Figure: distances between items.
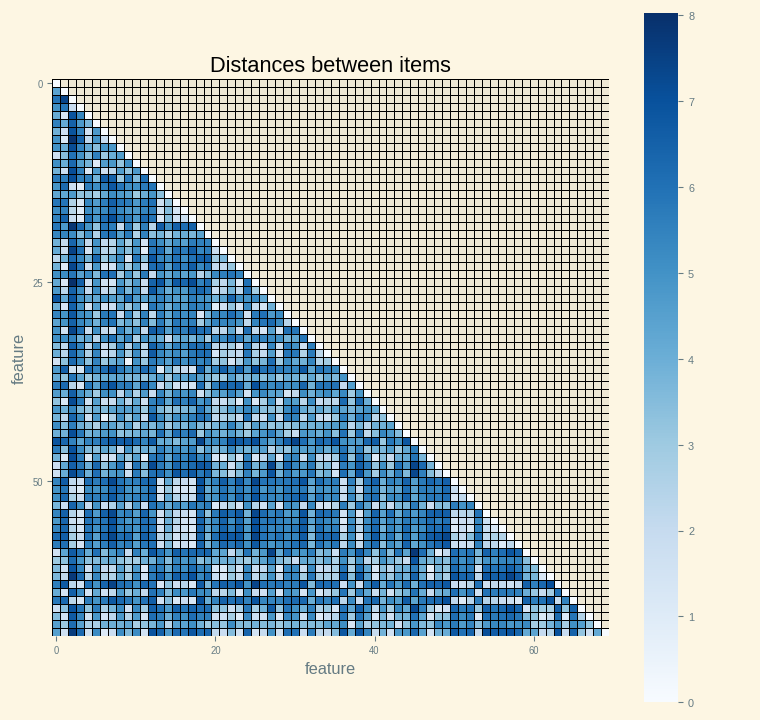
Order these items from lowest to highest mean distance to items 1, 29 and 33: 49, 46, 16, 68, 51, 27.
68, 46, 49, 27, 16, 51
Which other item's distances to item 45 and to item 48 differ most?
59
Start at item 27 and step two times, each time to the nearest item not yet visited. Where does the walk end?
8
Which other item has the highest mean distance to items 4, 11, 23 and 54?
2
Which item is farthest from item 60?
45
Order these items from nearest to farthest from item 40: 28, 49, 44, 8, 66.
28, 66, 49, 44, 8
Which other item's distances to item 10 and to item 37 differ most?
5
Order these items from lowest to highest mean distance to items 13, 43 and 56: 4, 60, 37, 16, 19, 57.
16, 57, 19, 37, 60, 4
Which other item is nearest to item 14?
32
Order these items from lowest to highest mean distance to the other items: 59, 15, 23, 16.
23, 16, 15, 59
